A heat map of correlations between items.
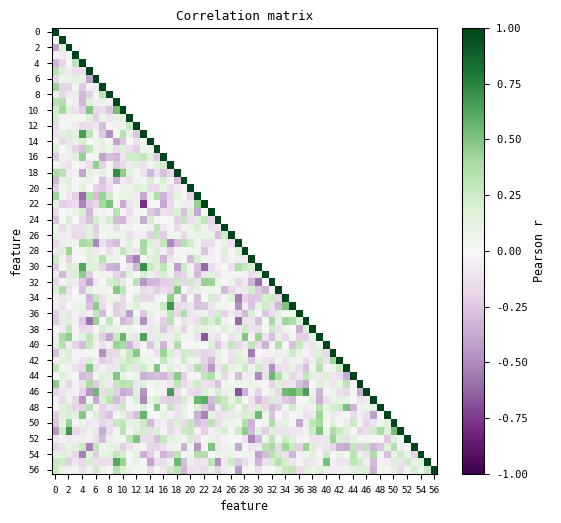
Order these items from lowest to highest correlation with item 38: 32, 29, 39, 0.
29, 0, 39, 32
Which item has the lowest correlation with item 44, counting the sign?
30
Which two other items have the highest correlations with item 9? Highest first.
18, 55
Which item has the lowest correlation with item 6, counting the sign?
27
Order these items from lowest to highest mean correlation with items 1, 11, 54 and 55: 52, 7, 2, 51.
7, 2, 51, 52
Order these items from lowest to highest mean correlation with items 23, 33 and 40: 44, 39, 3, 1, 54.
3, 39, 54, 1, 44
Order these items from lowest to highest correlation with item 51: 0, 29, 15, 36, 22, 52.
0, 29, 22, 36, 52, 15
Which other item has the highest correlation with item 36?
46
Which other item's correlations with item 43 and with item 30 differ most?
4
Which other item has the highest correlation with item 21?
47
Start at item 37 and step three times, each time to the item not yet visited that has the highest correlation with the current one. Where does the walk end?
35
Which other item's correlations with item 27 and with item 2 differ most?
37
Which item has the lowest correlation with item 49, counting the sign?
22
